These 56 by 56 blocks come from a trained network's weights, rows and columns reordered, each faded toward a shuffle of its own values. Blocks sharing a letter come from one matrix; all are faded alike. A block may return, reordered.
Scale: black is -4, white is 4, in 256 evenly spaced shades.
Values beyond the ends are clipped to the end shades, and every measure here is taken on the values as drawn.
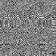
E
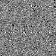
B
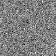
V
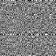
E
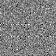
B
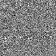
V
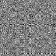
E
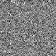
V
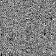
B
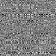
E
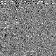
B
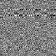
E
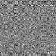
E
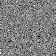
B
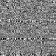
E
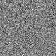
V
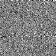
B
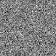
V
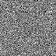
B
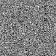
V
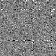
B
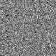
V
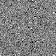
B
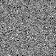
B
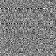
E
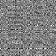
E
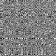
E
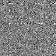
B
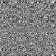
E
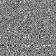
B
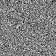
V
